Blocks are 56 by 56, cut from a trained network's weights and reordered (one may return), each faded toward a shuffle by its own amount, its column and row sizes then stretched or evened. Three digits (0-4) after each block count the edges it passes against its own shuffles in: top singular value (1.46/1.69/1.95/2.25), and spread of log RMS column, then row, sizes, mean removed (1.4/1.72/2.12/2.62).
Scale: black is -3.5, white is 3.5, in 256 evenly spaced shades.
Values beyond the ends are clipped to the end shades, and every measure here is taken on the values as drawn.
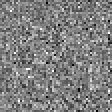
1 1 0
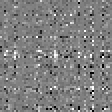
2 4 4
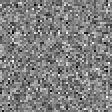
1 1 1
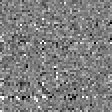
1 1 2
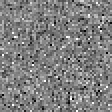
0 0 0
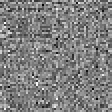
3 2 1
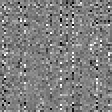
2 4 1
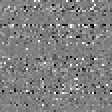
2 1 4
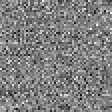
3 0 2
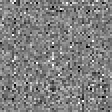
1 2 1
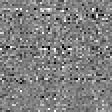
0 2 4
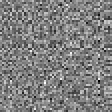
4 2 0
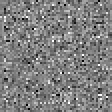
0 3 1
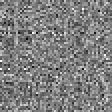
2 1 0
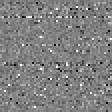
0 0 3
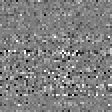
0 1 4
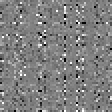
3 4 1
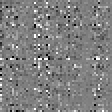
1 4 3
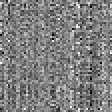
3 3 0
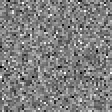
0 0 0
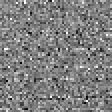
1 1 3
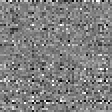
3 2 4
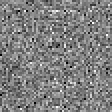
3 1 0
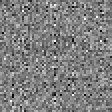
1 3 0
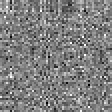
3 2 0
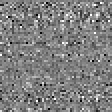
2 0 4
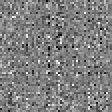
0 4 3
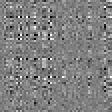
4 4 3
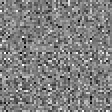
3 2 2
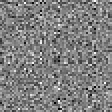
3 2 1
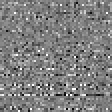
2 0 4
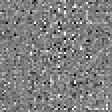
0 3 1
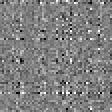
3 3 3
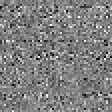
0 2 4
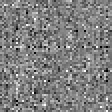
1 3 1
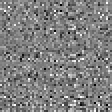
3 2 3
